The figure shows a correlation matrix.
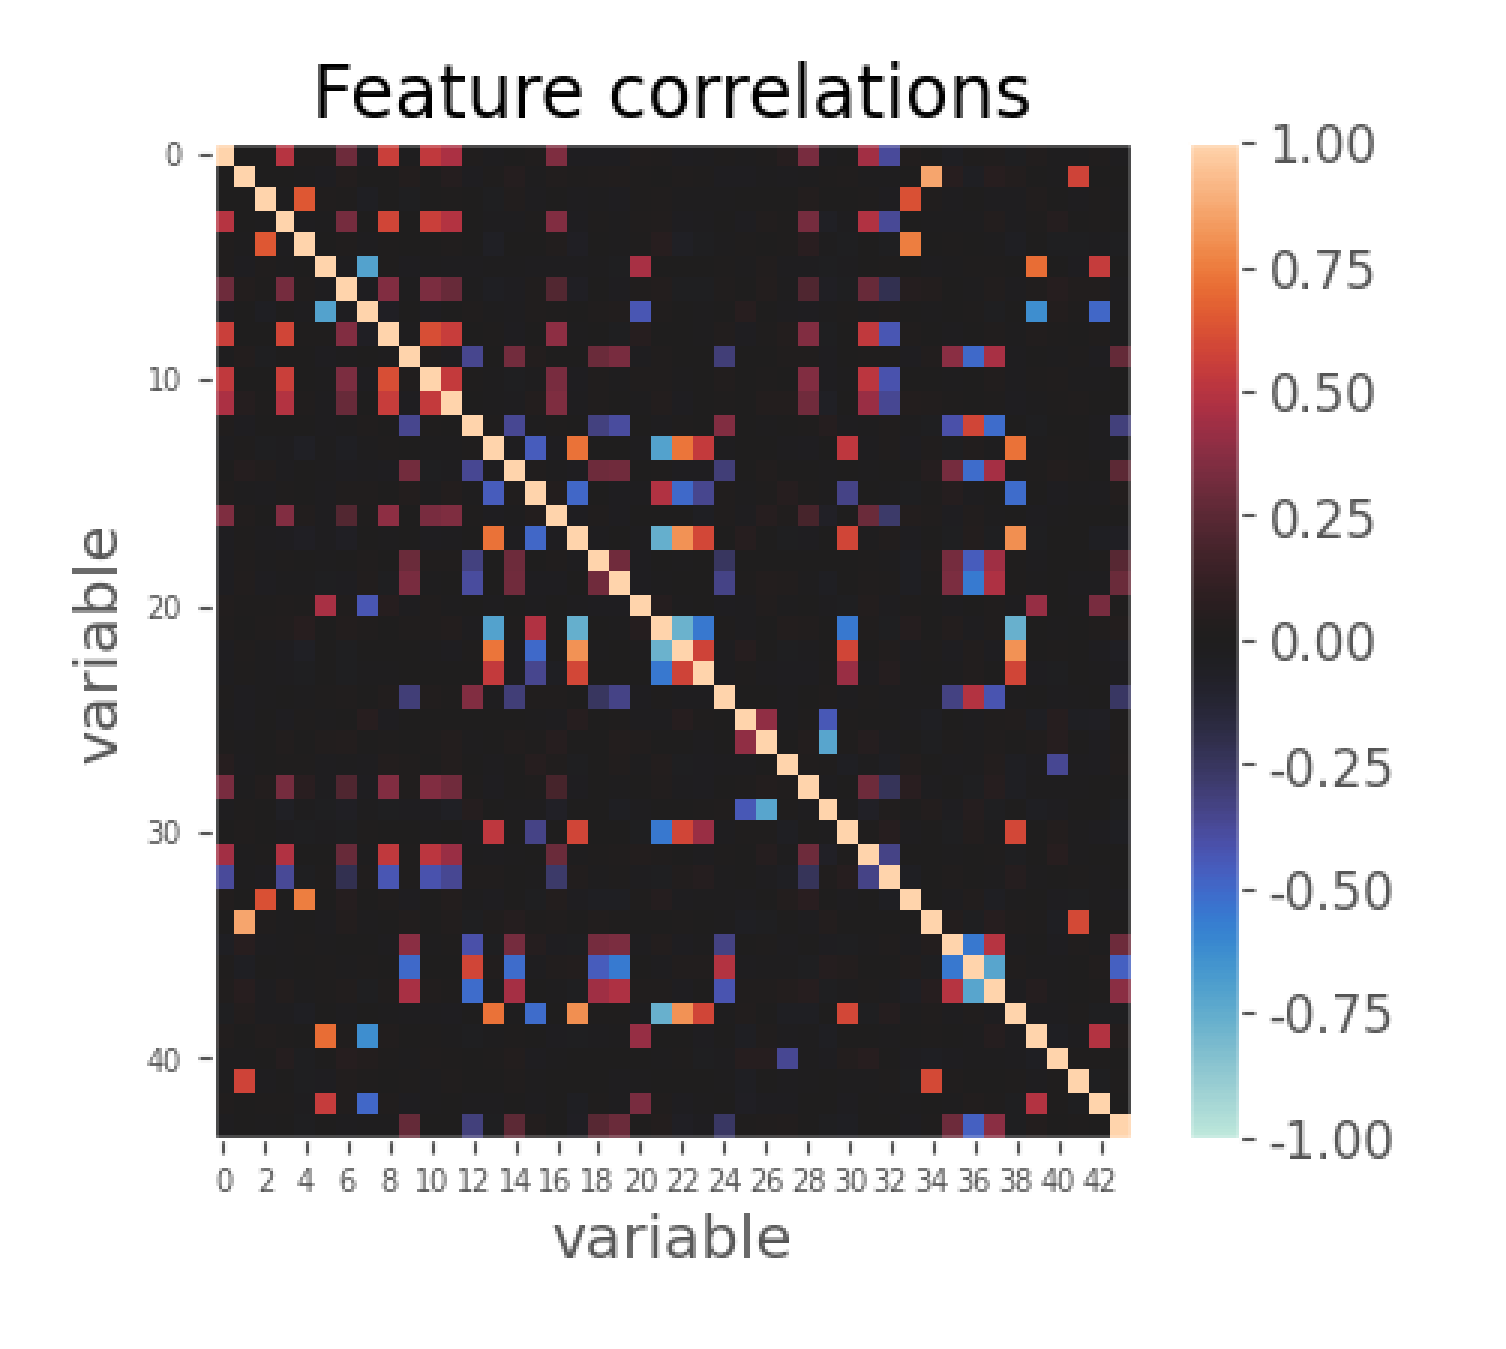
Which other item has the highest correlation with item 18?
37
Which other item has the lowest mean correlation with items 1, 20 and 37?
36
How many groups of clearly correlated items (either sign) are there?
8
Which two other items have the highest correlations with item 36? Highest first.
12, 24
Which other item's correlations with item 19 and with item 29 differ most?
26
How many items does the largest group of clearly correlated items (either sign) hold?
10
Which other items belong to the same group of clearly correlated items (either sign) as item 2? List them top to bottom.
4, 33
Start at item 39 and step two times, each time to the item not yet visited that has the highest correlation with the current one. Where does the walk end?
42
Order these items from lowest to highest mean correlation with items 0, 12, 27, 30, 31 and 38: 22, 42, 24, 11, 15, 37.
15, 37, 42, 24, 11, 22
